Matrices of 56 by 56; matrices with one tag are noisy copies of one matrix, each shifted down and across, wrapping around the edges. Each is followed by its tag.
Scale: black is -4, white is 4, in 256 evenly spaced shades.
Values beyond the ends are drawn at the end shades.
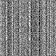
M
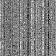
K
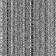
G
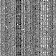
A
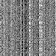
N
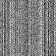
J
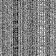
A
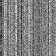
K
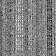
A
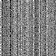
M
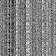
N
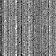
K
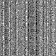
M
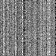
G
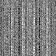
K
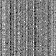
G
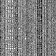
A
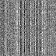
J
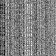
A
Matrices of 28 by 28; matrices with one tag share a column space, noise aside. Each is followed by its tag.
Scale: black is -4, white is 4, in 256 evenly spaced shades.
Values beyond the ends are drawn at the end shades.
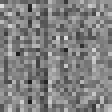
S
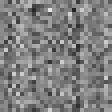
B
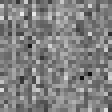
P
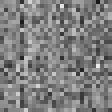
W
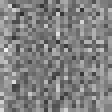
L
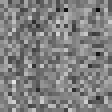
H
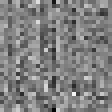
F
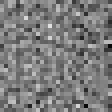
B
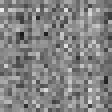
H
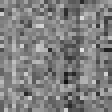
L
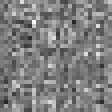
S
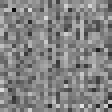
H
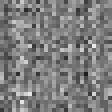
L
